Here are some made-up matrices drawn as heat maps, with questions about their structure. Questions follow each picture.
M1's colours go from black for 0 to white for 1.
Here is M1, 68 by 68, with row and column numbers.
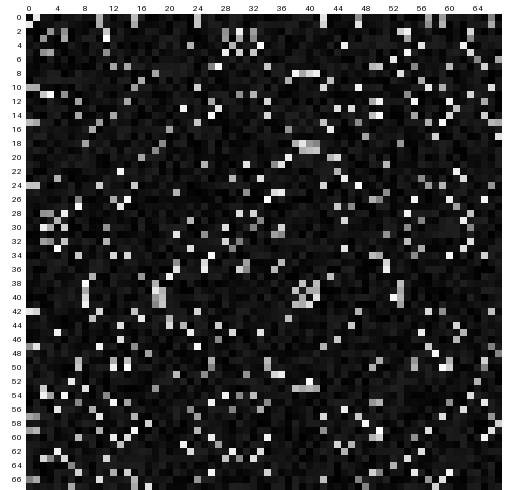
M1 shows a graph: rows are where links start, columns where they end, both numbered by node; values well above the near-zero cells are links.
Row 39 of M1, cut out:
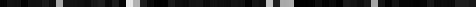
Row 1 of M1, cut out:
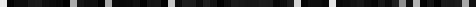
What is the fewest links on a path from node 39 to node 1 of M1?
6
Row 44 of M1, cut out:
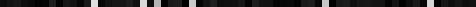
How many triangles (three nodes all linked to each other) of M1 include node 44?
8
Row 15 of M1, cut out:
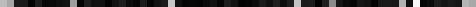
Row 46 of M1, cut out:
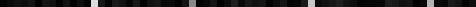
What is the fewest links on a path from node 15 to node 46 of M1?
5
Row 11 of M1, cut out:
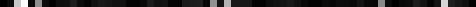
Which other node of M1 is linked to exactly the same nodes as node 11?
node 28
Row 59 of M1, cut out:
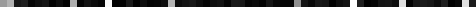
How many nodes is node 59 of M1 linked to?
9
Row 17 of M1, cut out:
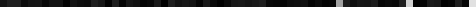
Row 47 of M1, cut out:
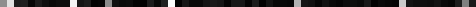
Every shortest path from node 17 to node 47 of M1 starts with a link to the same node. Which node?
node 67
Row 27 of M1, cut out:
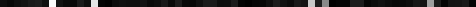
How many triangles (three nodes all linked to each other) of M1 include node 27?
6
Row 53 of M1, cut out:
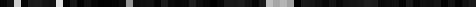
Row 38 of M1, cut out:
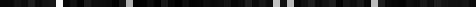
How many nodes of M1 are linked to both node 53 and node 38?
4
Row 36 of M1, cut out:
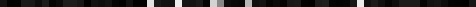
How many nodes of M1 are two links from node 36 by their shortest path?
8
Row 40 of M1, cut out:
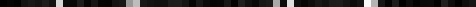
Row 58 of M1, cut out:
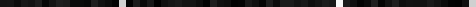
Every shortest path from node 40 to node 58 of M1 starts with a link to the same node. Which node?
node 52
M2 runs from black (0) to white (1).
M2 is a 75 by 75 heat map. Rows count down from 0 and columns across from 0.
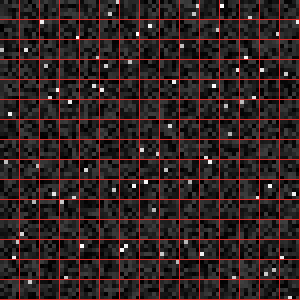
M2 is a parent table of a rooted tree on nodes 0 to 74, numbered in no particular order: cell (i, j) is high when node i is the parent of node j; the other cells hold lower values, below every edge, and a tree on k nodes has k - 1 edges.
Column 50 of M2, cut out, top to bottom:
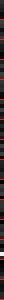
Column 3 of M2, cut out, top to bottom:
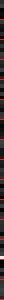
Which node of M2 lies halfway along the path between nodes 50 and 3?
1
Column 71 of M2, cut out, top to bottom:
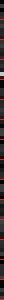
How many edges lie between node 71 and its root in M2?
8
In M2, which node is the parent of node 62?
4
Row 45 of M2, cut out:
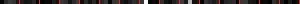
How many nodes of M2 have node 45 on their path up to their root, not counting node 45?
4
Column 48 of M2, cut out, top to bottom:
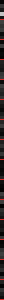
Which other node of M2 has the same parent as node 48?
27
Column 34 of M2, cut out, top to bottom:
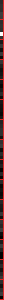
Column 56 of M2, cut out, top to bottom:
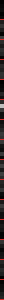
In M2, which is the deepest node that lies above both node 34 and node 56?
8
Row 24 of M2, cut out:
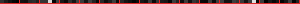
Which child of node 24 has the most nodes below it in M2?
63
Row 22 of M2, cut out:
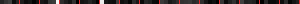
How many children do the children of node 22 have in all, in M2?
4
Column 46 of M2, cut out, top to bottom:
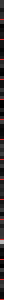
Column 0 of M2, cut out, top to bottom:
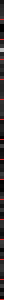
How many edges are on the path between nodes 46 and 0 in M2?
7
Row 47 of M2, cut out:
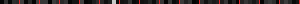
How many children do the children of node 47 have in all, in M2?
1
